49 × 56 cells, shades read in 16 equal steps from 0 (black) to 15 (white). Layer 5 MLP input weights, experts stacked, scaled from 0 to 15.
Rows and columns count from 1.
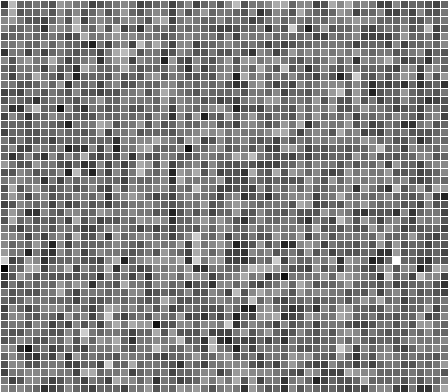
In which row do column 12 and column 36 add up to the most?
9
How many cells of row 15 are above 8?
4
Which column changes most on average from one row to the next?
32
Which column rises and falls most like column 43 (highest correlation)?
53
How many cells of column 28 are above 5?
34
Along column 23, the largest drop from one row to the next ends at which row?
44
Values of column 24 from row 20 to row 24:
5 7 8 7 6
